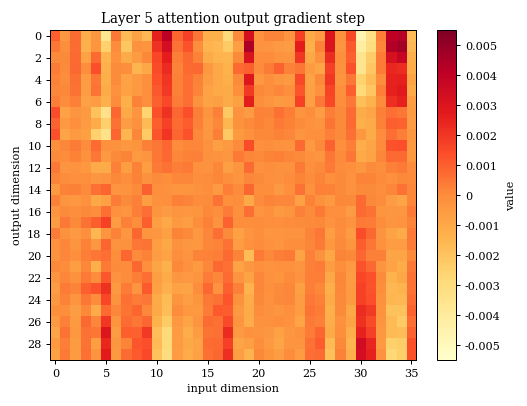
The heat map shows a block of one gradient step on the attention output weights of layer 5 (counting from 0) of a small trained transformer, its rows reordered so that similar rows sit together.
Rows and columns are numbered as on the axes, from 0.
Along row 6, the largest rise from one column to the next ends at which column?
19
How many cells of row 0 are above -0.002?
32
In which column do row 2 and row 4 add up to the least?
30
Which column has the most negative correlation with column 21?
26
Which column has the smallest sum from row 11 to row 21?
11
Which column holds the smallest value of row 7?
5
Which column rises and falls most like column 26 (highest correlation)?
8
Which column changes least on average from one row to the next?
28
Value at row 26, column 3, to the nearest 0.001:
0.001
